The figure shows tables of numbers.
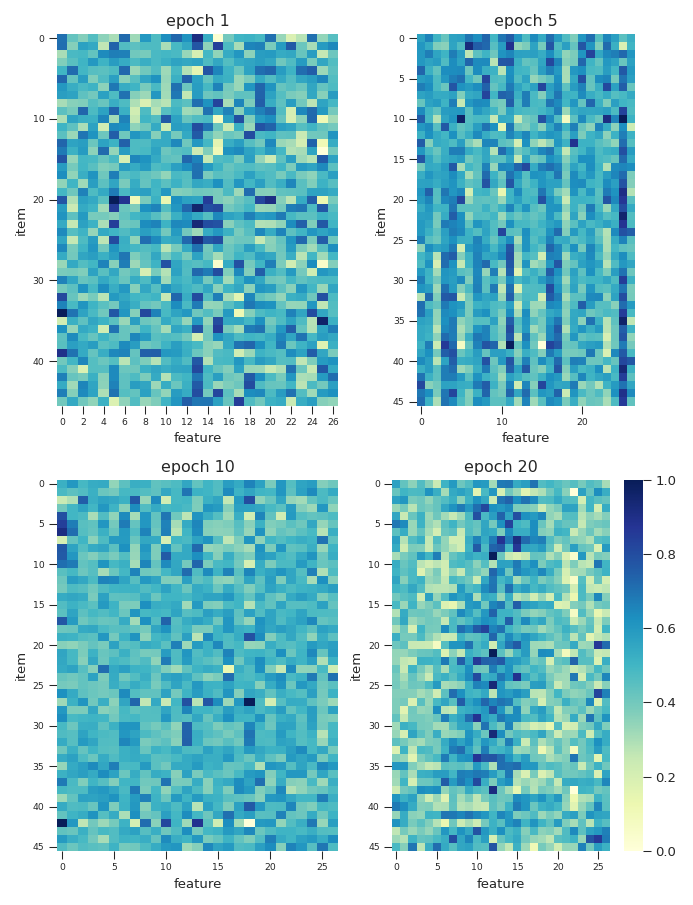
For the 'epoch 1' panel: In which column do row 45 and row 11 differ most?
5
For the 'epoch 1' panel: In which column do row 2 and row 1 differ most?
13
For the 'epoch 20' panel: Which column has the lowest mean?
22
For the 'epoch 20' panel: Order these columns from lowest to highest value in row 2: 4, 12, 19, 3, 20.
12, 4, 3, 19, 20
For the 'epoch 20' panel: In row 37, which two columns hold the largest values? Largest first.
10, 6
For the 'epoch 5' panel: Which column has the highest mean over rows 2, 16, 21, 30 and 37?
25
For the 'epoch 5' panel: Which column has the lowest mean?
18
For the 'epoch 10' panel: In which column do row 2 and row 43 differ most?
16
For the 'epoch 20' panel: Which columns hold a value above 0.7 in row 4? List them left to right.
10, 13, 15
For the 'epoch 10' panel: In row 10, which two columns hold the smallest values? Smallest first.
18, 7
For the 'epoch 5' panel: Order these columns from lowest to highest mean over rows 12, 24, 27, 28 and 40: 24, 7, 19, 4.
24, 19, 7, 4
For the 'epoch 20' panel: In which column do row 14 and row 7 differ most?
15
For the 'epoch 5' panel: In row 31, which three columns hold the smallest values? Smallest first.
12, 10, 2
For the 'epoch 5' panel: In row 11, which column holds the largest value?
3
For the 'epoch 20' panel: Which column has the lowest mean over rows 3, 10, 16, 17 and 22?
25
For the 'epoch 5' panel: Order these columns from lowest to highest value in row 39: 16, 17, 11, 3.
11, 17, 16, 3
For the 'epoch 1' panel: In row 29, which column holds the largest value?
15
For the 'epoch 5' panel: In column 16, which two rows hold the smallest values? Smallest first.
13, 5
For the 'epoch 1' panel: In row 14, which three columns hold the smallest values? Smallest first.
25, 15, 13
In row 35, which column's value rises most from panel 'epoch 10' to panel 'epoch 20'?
0
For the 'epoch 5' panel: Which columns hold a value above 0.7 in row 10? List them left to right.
0, 5, 15, 23, 25
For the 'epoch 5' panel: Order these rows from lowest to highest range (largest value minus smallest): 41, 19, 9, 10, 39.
9, 39, 41, 19, 10
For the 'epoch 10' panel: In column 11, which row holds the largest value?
20
